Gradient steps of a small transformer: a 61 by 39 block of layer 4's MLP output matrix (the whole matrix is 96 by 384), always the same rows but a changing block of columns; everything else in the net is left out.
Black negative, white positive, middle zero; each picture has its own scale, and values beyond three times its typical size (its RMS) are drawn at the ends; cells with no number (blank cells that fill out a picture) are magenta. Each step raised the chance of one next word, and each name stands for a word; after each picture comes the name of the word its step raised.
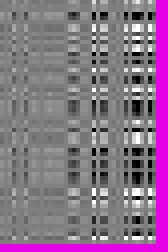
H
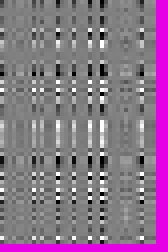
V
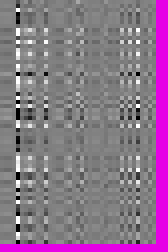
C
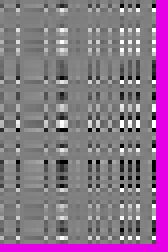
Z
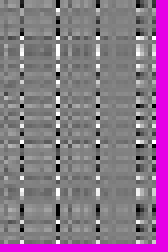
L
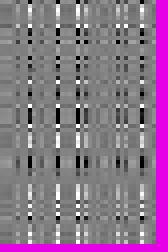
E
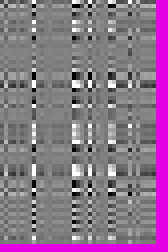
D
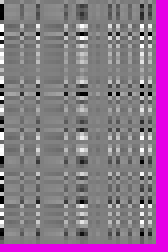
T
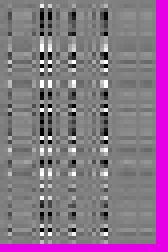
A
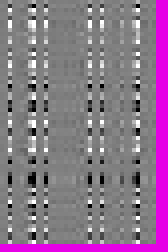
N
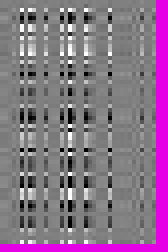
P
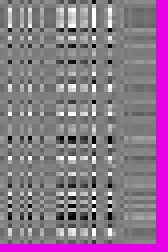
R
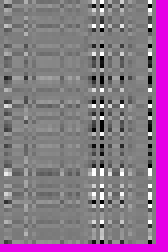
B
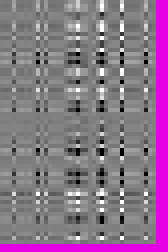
H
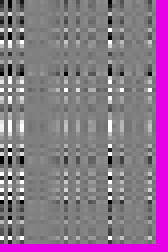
V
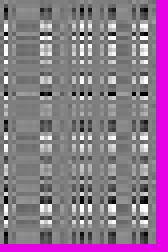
T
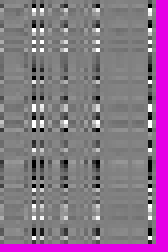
Z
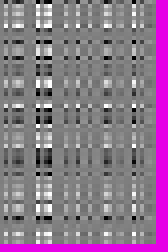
E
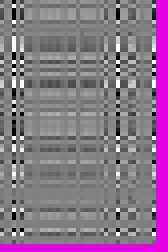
A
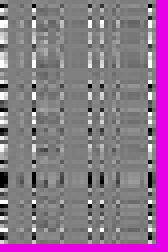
N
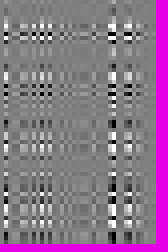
T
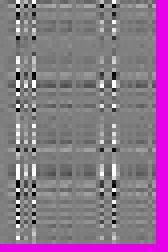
D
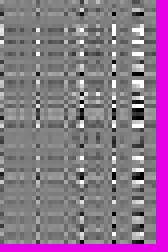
C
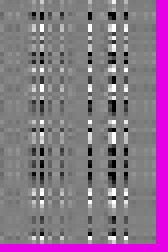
H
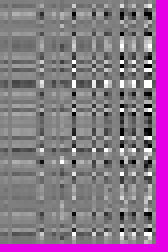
A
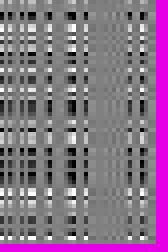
H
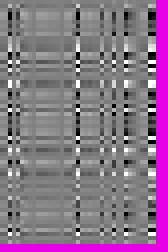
A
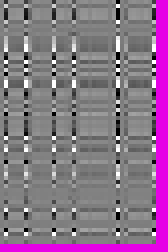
A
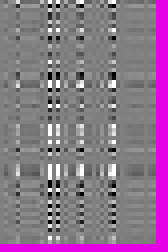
D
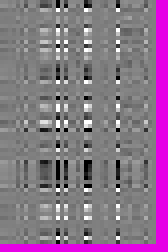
Z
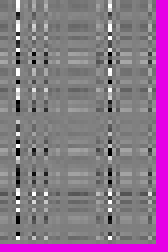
H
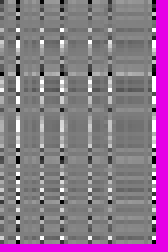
V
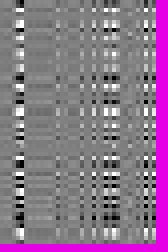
R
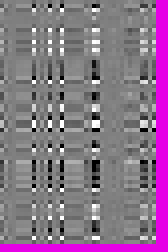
Z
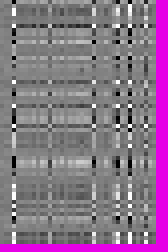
E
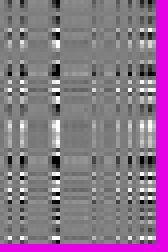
V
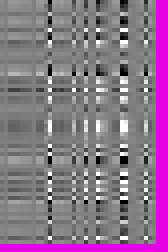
V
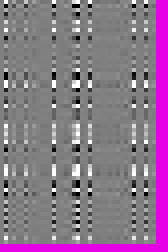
D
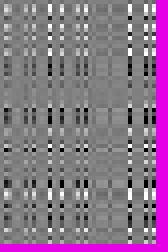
P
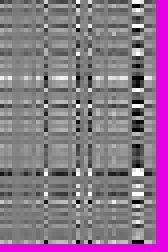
B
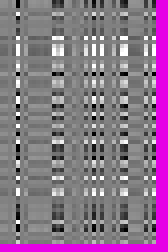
L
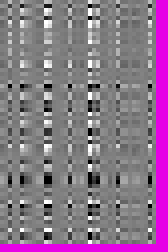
N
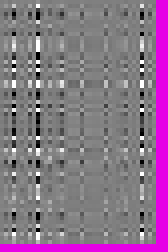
A
